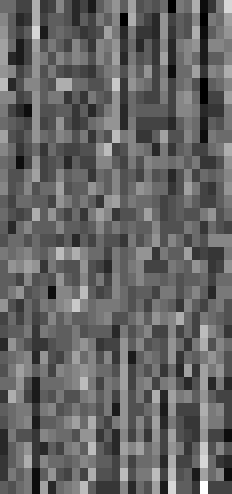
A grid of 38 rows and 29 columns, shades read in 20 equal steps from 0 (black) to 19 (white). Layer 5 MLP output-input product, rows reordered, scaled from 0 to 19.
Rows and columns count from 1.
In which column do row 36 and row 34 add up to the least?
29
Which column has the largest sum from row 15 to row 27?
8
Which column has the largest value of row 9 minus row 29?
23
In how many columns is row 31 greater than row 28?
13
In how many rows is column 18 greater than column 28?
17
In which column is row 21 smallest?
14
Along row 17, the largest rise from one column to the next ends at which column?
5
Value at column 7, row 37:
11
